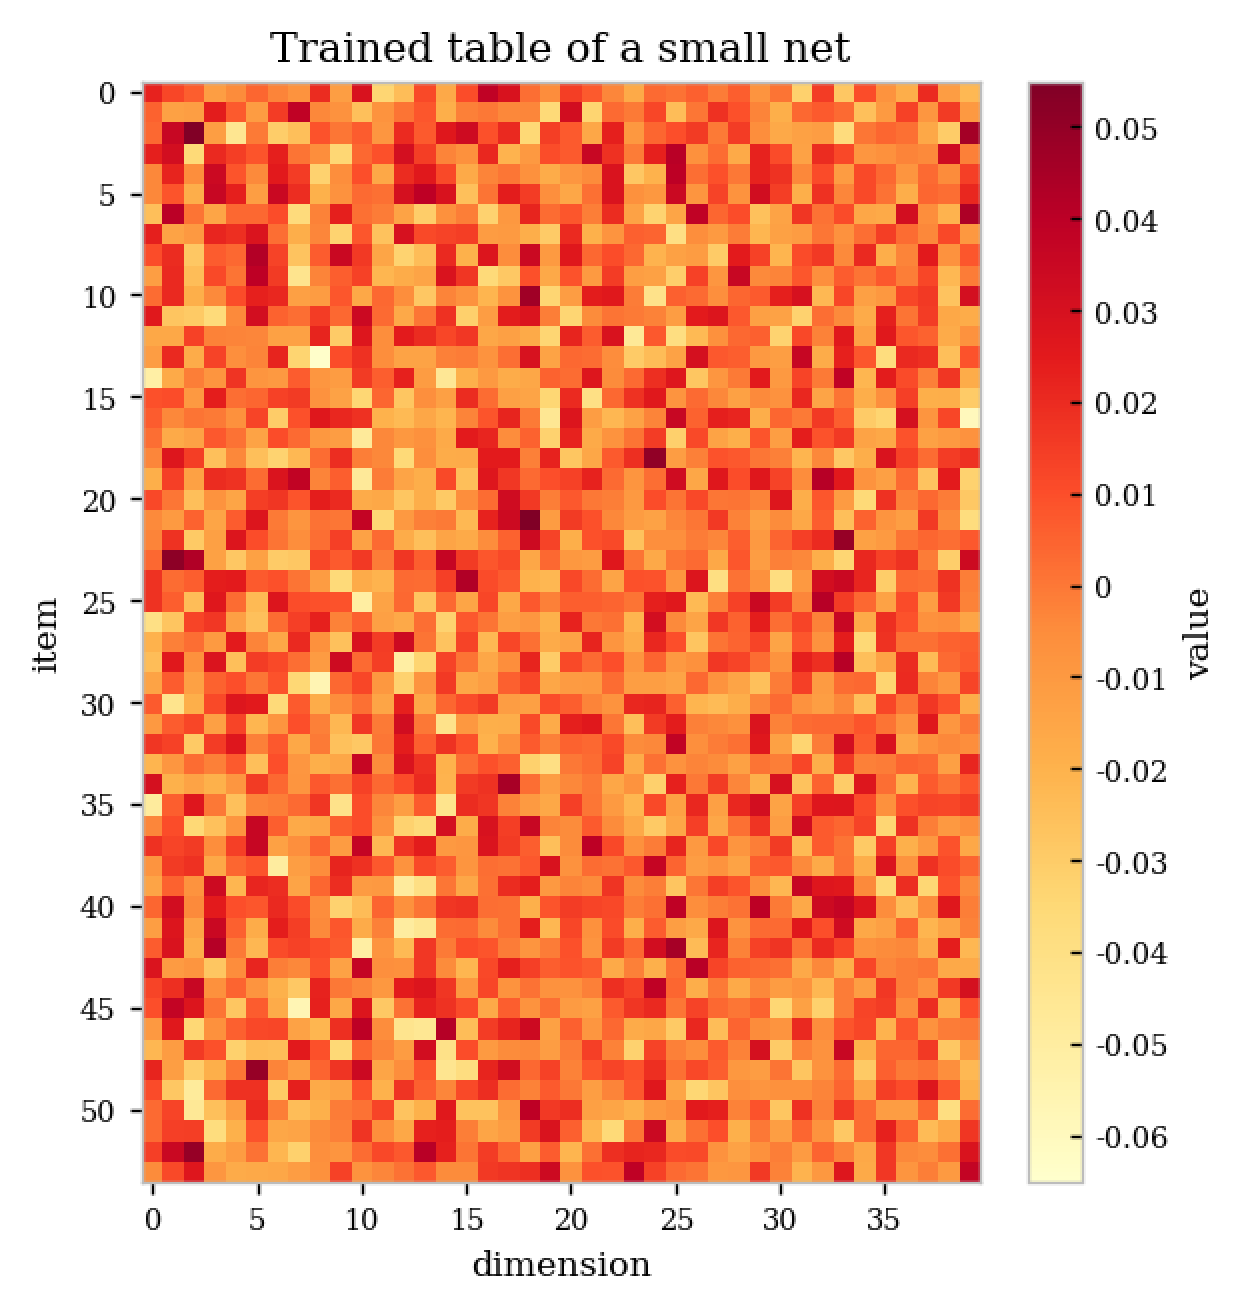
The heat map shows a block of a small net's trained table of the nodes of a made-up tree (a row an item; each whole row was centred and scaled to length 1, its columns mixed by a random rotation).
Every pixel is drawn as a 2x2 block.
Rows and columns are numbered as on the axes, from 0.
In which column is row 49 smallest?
2
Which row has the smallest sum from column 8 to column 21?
15
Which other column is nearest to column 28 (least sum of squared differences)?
36
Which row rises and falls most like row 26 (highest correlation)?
47
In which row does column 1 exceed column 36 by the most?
40
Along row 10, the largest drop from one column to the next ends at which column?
19
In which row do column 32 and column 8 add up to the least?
13
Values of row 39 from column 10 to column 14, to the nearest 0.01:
-0.01 -0.01 -0.05 -0.04 0
